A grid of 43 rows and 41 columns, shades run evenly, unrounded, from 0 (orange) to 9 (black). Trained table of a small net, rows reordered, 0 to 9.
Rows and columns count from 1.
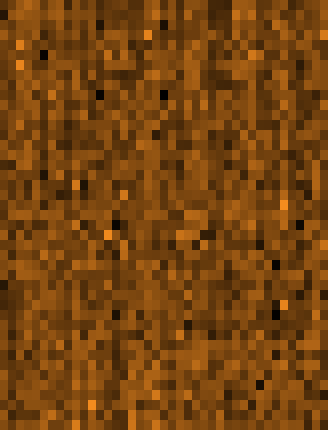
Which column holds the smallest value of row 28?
22
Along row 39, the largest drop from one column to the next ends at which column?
34
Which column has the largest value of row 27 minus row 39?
35
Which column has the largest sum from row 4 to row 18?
6
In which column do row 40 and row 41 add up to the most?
29
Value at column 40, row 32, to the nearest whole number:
2
